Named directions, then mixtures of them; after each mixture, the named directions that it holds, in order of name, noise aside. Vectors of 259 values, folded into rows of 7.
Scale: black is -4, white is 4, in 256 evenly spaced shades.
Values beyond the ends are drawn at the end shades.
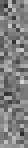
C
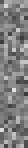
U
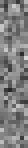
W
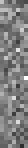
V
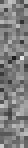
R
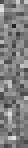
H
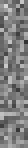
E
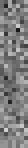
C, R, U.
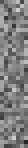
E, H, U.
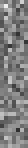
E.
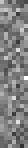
V.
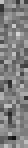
H.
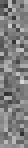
C.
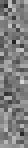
C.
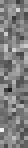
U, V, W.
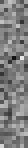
R.
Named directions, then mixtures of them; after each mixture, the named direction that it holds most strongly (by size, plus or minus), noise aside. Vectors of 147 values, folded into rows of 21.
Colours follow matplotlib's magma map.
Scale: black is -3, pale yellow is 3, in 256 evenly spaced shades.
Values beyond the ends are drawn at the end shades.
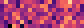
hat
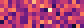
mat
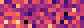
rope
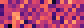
hat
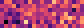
rope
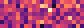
mat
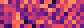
hat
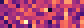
rope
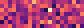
mat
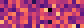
mat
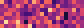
rope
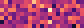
mat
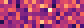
mat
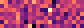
mat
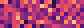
hat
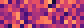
hat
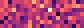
mat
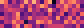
hat
